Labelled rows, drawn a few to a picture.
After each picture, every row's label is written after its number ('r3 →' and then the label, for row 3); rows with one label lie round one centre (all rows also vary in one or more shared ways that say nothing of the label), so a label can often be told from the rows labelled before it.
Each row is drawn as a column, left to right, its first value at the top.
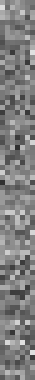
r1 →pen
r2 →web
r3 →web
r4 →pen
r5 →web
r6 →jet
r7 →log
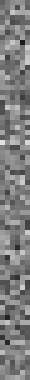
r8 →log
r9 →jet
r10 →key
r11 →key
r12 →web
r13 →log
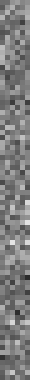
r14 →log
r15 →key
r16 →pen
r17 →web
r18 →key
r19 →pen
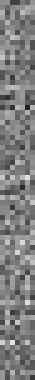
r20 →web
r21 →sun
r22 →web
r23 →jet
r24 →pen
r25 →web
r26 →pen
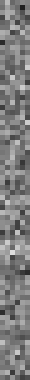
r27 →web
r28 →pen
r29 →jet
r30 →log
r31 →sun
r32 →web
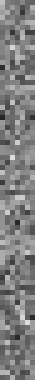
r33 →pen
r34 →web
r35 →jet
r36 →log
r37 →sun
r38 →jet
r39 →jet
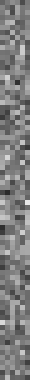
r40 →jet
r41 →jet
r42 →sun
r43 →web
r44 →log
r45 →pen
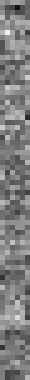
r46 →pen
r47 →sun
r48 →sun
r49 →sun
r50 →sun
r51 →jet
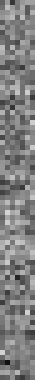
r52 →log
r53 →pen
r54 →web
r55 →pen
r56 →pen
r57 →sun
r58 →web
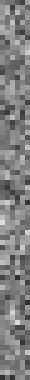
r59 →pen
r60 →pen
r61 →sun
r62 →key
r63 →jet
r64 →log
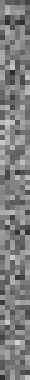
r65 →log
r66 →key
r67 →web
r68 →key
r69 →key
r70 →jet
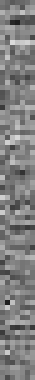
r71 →web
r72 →log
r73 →key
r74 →key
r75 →key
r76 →key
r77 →key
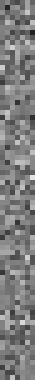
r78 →web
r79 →sun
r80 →jet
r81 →log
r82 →jet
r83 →key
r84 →jet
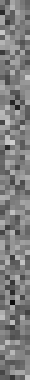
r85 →sun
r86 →key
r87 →log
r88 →web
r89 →pen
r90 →jet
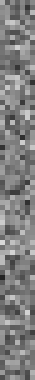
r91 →pen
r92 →jet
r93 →jet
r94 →jet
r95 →log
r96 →sun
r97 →web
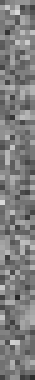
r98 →pen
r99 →jet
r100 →web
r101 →key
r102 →sun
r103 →sun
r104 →sun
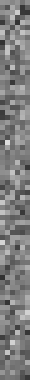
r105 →pen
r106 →log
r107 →web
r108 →key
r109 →sun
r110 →sun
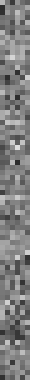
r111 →sun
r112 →web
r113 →log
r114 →web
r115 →log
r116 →jet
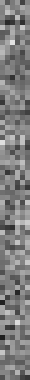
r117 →log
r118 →key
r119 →key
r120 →pen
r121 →key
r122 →pen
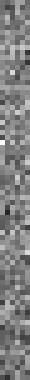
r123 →log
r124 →sun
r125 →log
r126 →web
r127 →log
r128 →jet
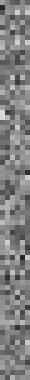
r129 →sun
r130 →pen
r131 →jet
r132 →key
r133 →jet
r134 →key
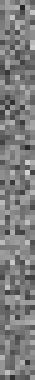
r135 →pen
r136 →web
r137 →pen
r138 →jet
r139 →sun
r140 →pen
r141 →key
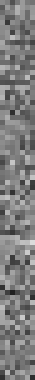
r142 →sun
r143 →web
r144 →jet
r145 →web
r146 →pen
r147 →jet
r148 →pen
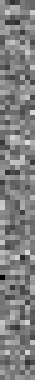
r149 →pen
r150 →key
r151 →key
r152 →key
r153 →jet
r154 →log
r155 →web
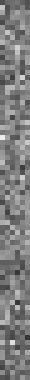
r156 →key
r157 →sun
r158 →web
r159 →log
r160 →jet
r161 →log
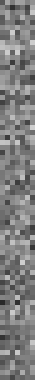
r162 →log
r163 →log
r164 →sun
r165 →log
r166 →pen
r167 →sun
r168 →key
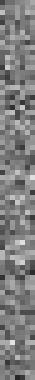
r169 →key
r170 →web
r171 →web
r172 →pen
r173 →pen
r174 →web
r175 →web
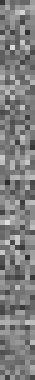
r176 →jet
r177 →pen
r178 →jet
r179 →pen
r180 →key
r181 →jet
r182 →pen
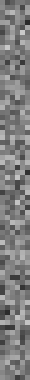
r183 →jet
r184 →jet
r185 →key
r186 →pen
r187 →sun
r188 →key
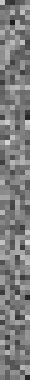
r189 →web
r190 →log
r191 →key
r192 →jet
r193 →key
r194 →pen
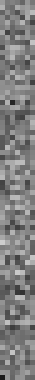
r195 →pen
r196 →jet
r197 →log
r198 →jet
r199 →jet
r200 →pen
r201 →key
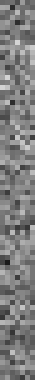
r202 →jet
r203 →jet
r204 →log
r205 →key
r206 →log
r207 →jet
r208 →log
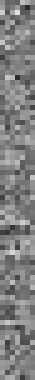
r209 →key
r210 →jet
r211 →jet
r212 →key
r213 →sun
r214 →sun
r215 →web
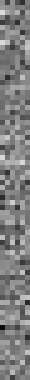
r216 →key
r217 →key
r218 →pen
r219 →key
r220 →jet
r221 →log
